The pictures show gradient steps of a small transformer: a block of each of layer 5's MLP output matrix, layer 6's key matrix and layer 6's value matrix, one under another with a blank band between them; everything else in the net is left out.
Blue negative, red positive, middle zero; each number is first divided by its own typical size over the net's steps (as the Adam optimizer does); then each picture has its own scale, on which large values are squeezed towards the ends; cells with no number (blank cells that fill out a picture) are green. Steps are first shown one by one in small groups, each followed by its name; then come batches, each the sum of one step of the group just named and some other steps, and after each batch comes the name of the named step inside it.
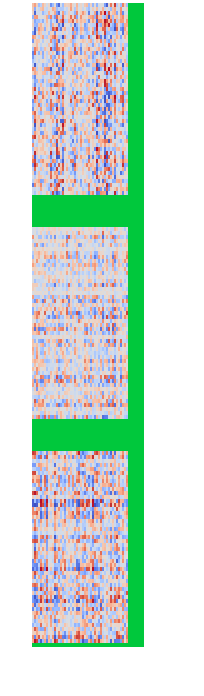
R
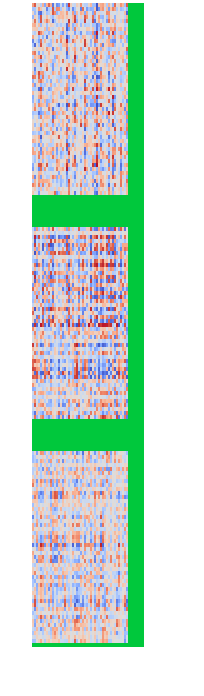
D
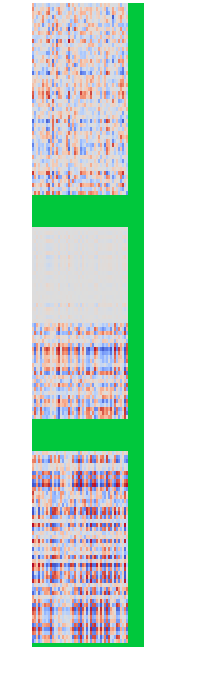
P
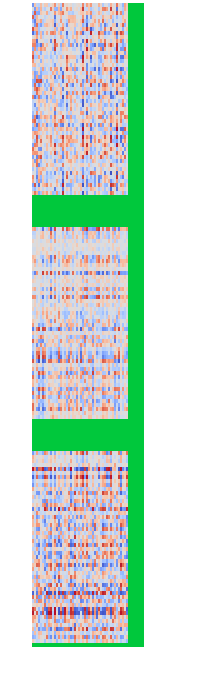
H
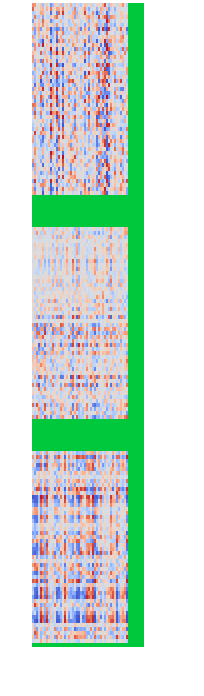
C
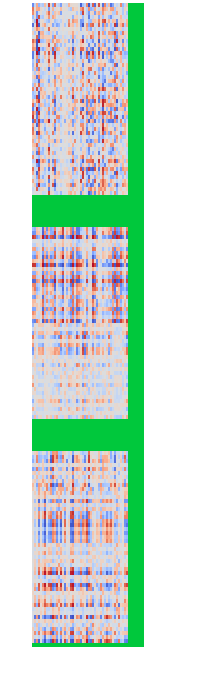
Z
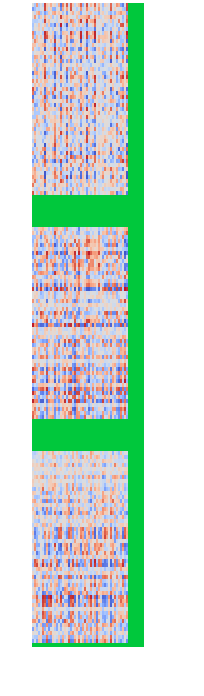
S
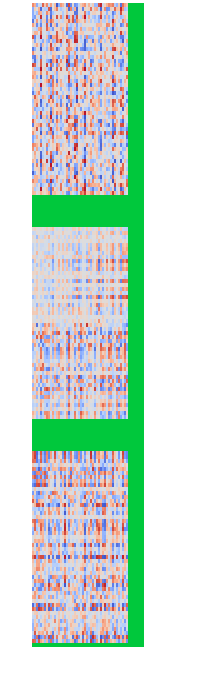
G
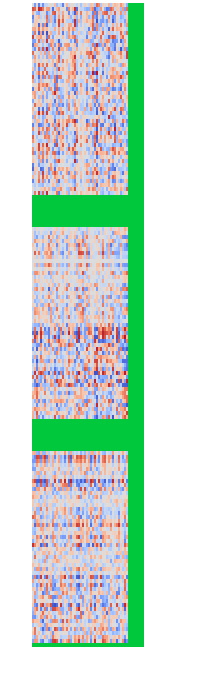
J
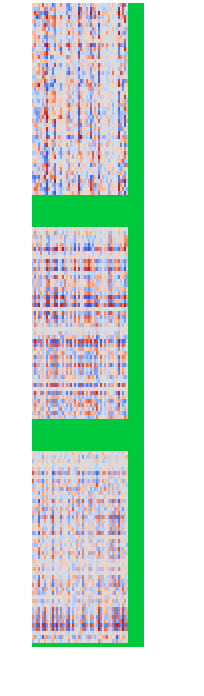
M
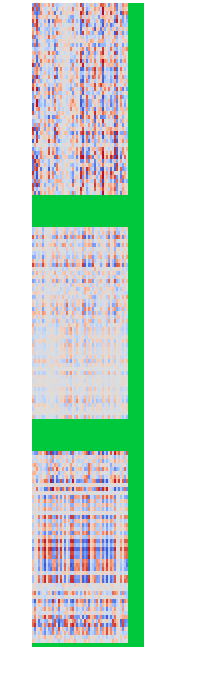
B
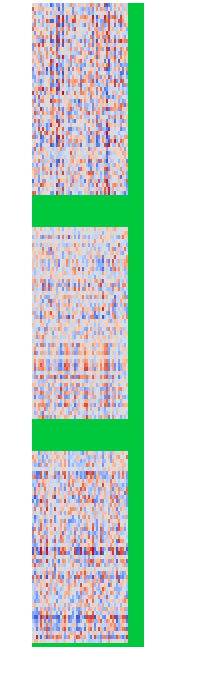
C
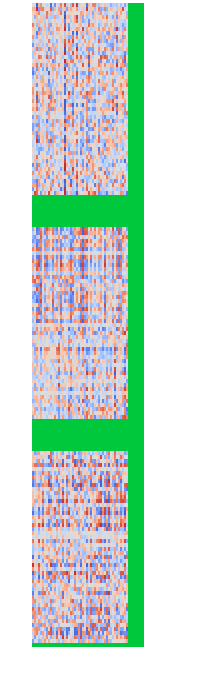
P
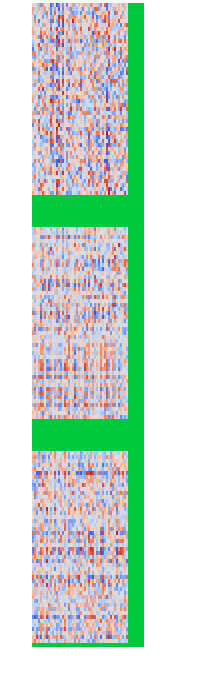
G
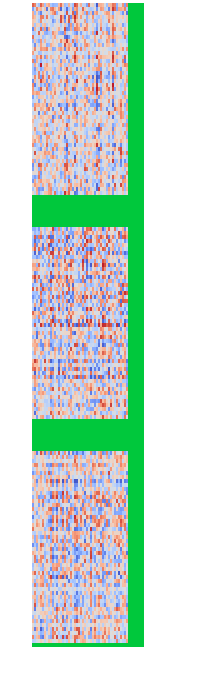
D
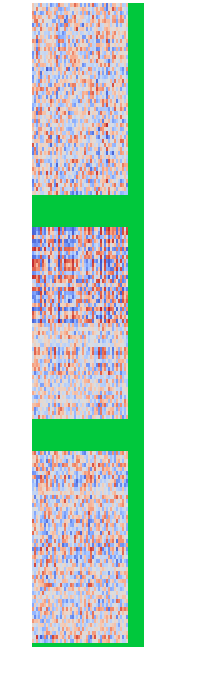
Z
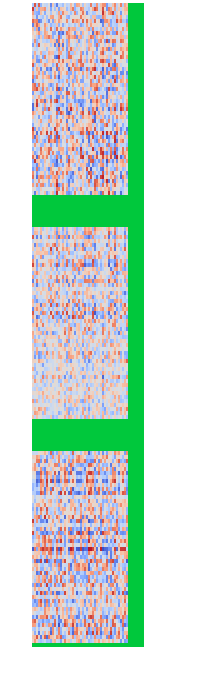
B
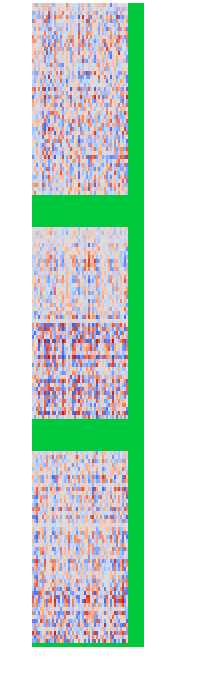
C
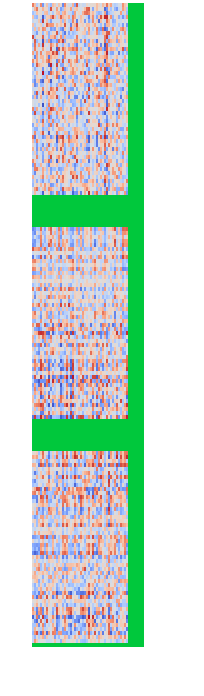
C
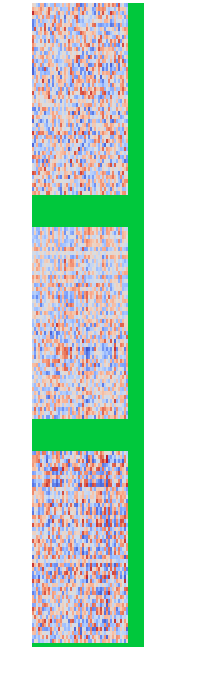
P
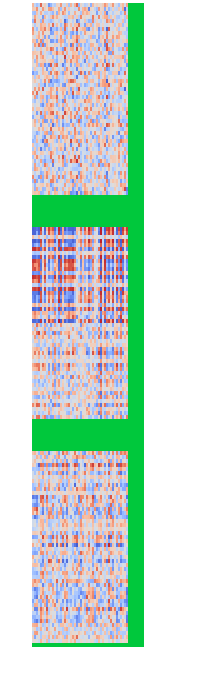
C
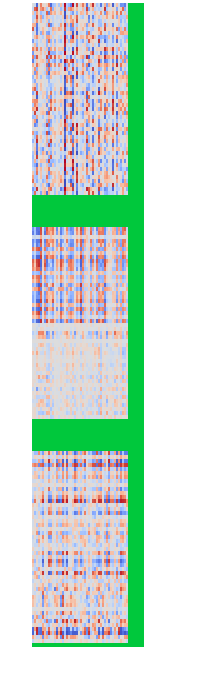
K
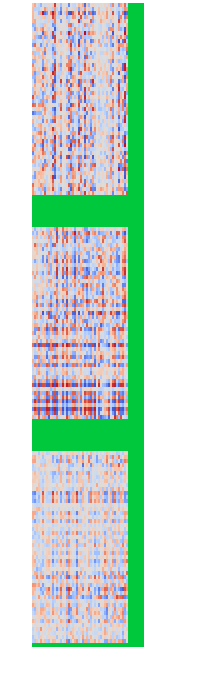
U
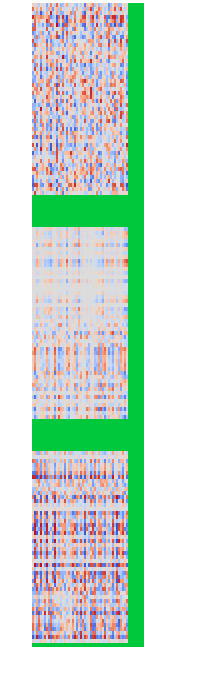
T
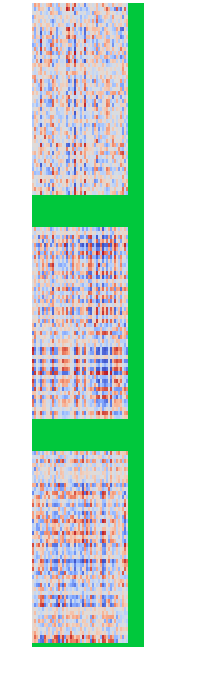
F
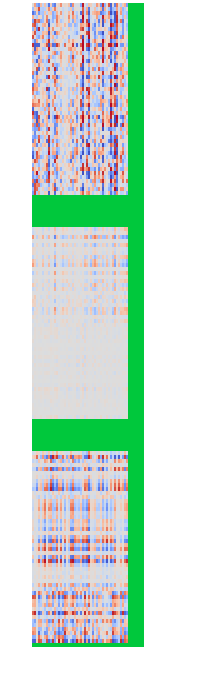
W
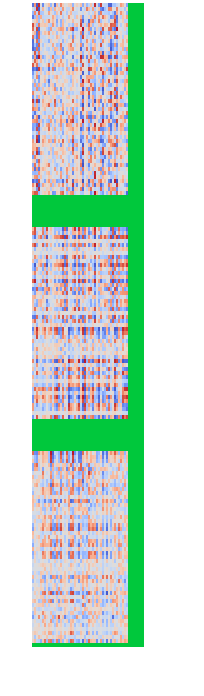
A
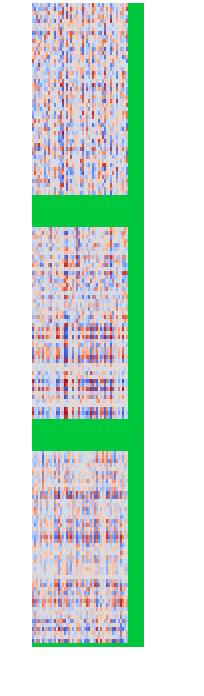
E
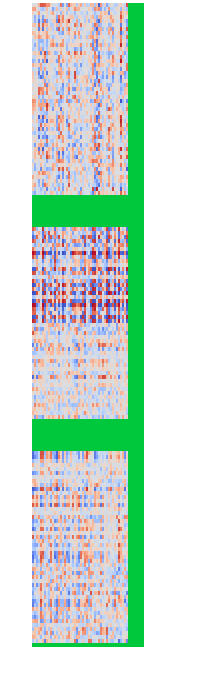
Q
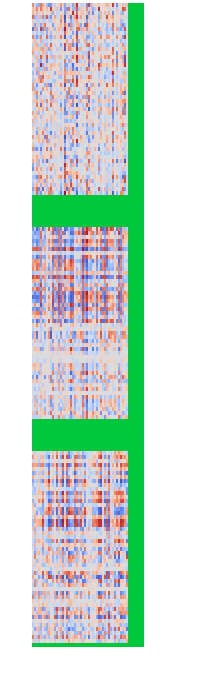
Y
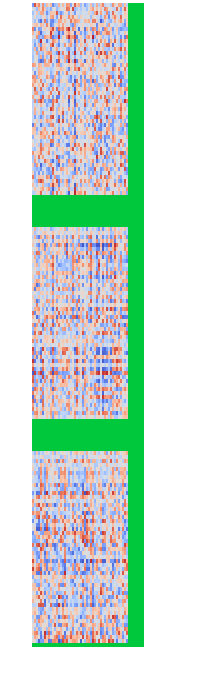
F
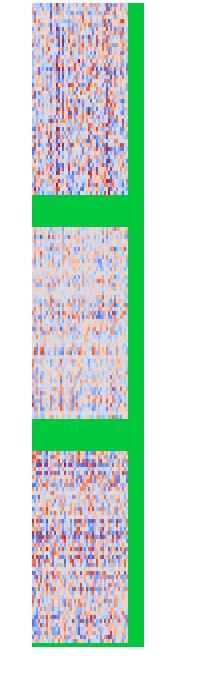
W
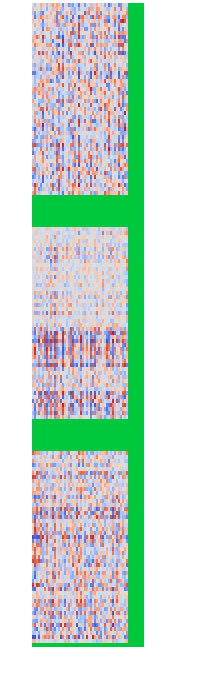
T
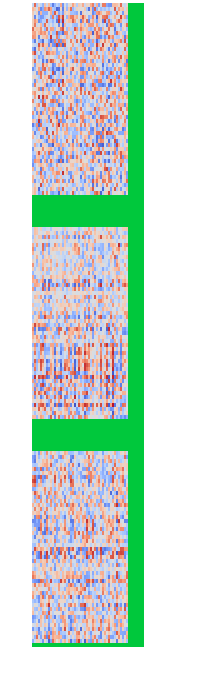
W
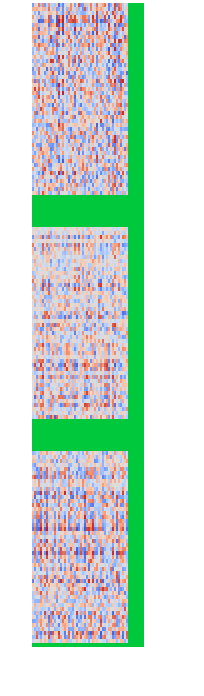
T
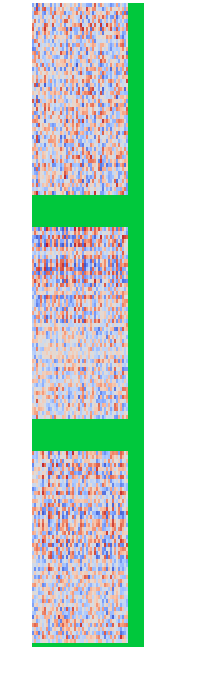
A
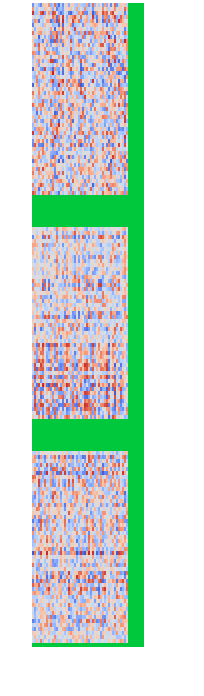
U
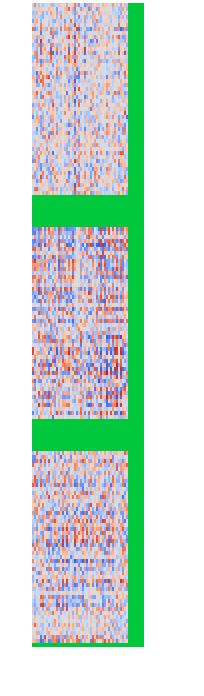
F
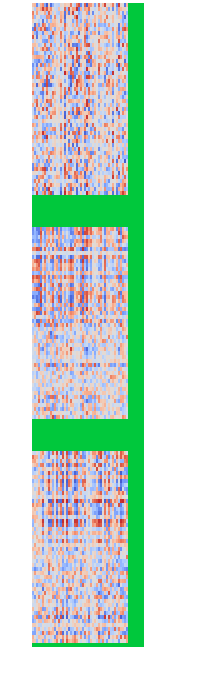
Y
